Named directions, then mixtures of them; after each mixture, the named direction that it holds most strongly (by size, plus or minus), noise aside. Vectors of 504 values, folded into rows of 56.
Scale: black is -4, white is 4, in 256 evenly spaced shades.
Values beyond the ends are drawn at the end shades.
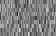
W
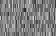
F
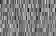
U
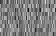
U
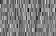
U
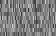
F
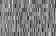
F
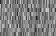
U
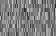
F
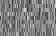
F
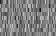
U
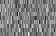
W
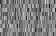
U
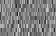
W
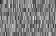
F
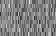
W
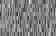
W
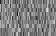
W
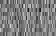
U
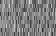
F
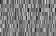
U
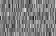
F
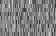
F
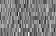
W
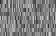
F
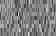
W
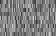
F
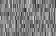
F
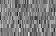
W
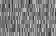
F
